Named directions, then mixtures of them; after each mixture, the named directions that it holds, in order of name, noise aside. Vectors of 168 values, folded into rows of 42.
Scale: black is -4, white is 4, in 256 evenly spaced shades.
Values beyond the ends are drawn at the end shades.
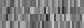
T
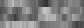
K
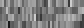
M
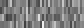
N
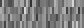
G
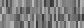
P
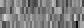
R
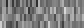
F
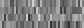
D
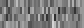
N, P, T.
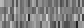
D, R, T.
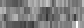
K, R.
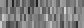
F, R.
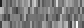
G, R.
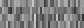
M, P.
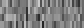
N.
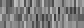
G, P, T.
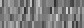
G.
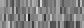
D.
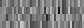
T.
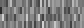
N.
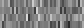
D.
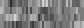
K, N.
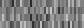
F, G, T.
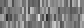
N, T.
